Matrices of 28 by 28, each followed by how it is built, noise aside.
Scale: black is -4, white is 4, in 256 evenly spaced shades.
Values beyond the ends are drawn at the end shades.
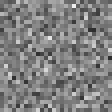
noise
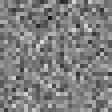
noise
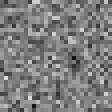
blocks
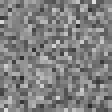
noise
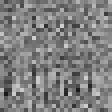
blocks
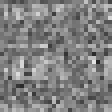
blocks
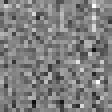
uneven columns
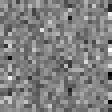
uneven columns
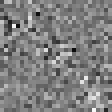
block diagonal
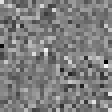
block diagonal
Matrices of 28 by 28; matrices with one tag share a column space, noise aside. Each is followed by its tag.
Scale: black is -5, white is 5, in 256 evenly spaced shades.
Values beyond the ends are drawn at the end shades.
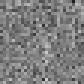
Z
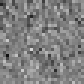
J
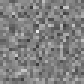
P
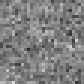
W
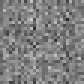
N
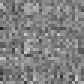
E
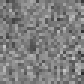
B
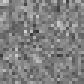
J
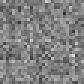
N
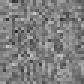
B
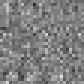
E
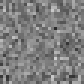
E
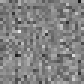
N
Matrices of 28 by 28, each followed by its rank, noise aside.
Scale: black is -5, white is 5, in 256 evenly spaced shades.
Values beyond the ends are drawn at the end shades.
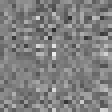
four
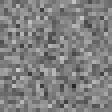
eight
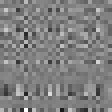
two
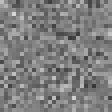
eight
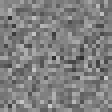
eight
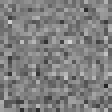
eight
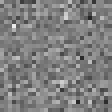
eight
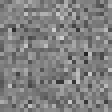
eight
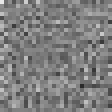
eight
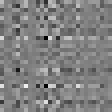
two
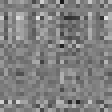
three
